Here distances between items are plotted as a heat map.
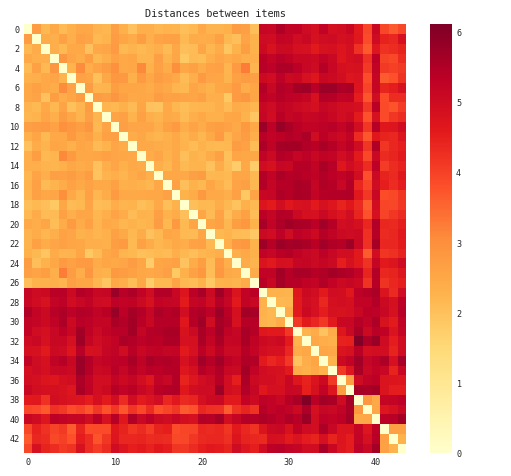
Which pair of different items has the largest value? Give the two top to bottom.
32, 38
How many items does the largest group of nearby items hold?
27
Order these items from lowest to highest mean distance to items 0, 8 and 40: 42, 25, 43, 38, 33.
25, 38, 42, 43, 33
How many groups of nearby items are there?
6
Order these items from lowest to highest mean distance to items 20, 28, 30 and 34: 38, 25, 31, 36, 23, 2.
31, 2, 23, 25, 36, 38
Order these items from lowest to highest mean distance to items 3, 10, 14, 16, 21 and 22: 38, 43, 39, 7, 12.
12, 7, 39, 43, 38
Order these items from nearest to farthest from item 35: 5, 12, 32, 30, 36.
32, 36, 30, 5, 12
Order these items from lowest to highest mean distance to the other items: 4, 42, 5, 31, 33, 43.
5, 4, 42, 43, 33, 31
